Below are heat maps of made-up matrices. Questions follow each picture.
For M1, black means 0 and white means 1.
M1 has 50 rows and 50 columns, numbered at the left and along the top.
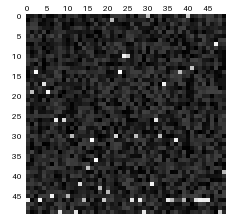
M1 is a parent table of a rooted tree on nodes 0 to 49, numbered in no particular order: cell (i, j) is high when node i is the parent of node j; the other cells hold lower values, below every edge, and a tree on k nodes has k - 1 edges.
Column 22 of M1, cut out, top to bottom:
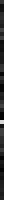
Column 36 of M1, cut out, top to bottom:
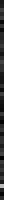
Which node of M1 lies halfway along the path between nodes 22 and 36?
0
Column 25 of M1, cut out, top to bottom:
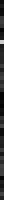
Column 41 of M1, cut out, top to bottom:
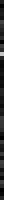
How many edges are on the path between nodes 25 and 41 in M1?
6
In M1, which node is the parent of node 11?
30
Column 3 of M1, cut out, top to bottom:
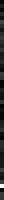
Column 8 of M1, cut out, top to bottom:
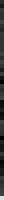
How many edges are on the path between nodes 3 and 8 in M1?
4
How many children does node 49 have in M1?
4
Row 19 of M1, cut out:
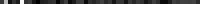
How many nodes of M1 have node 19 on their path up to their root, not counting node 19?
3
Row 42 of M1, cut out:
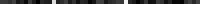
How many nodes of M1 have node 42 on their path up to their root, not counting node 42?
5
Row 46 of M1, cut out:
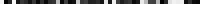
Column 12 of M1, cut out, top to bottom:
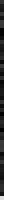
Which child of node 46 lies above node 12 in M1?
39
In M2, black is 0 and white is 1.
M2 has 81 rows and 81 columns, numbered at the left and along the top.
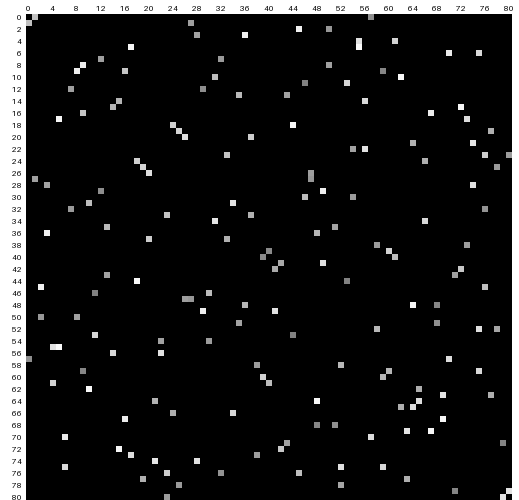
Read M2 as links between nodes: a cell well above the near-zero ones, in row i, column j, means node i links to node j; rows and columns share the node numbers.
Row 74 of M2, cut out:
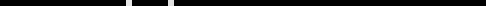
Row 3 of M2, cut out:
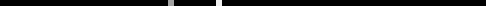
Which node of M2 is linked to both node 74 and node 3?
node 28
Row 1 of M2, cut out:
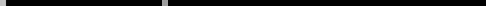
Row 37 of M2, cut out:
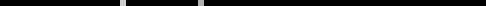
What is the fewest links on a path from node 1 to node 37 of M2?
5
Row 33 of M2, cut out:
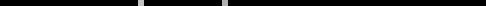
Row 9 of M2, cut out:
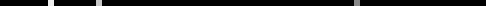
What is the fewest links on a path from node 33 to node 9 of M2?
7
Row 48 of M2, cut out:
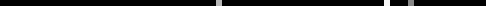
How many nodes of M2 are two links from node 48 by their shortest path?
4
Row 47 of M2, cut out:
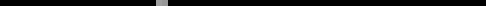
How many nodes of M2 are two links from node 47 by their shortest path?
2
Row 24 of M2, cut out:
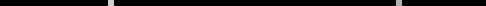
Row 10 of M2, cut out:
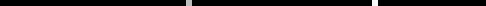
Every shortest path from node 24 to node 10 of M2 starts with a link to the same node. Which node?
node 66
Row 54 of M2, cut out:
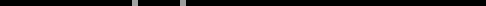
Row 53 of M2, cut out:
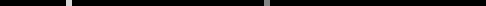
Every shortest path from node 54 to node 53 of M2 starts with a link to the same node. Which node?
node 30
